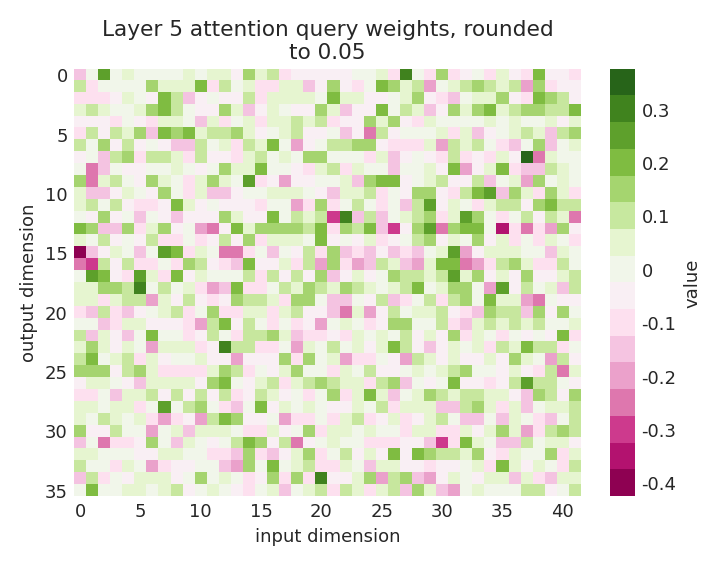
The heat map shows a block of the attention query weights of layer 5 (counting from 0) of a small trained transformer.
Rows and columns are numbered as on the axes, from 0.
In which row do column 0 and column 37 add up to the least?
15
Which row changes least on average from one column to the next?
4
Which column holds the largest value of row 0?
27
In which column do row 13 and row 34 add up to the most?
20
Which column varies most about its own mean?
37
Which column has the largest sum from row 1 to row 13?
7
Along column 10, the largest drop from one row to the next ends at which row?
29
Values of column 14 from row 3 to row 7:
-0.15 0.05 0.05 0.1 0.05
